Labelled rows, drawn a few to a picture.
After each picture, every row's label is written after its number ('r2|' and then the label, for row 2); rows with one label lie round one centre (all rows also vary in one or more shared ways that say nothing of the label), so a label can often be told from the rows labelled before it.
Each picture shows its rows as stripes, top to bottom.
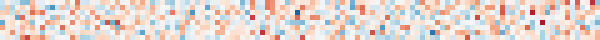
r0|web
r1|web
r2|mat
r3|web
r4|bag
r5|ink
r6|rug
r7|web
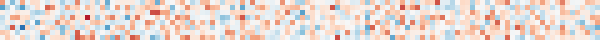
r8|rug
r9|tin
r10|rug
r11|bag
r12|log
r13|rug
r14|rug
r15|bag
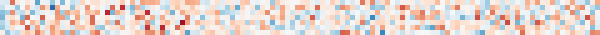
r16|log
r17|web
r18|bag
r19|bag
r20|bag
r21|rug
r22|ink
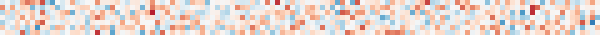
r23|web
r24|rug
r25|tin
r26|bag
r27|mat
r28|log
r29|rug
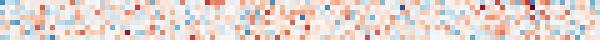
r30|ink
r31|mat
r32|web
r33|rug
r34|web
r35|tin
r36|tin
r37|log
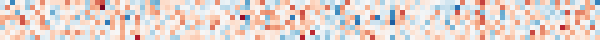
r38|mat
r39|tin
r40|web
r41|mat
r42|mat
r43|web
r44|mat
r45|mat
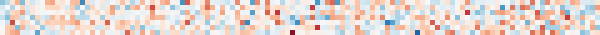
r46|tin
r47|ink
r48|tin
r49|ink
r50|bag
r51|web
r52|log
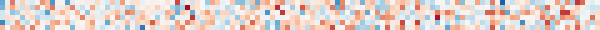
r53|web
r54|tin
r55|ink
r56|log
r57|tin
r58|rug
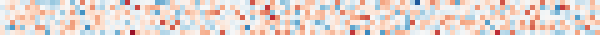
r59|log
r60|web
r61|tin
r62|log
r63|rug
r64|mat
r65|ink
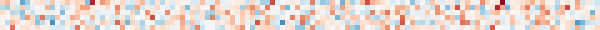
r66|mat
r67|web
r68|rug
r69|log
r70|log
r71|rug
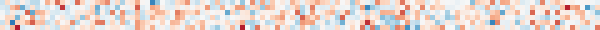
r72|bag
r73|ink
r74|rug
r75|web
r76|mat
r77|log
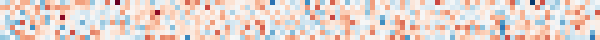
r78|bag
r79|tin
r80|ink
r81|ink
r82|ink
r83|rug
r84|mat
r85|rug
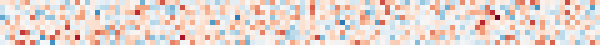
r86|rug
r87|ink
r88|ink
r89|log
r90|mat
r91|mat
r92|bag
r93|bag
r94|log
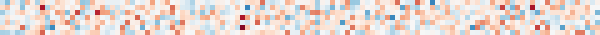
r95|rug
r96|mat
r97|bag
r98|ink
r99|mat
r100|log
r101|mat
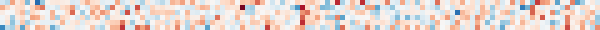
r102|log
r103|mat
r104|tin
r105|mat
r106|web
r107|web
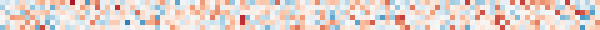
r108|ink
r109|log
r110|mat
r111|log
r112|rug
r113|log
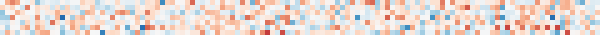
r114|log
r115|rug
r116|tin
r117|rug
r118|mat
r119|rug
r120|web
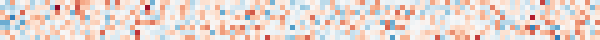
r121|bag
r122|bag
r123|rug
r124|mat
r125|ink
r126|ink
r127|mat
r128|web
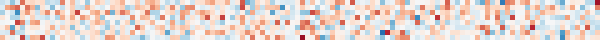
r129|ink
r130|log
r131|bag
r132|ink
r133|tin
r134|mat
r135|ink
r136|web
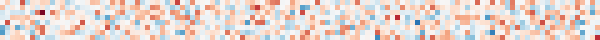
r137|web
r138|ink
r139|mat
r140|rug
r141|log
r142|bag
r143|tin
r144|log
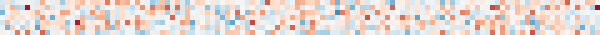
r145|web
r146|rug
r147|tin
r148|log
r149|bag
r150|bag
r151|rug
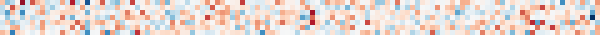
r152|ink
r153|log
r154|ink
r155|ink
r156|mat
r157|log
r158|mat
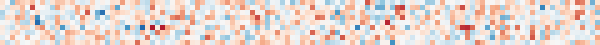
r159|mat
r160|rug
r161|web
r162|log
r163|log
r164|rug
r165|tin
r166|tin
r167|mat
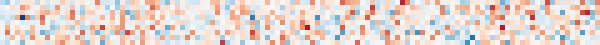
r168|ink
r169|rug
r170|mat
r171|mat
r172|web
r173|web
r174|log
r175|tin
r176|ink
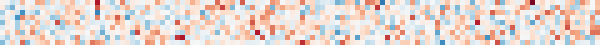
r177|mat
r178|ink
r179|log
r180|web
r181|web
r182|web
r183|log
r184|rug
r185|tin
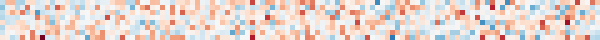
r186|web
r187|bag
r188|log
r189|web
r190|web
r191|tin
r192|tin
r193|mat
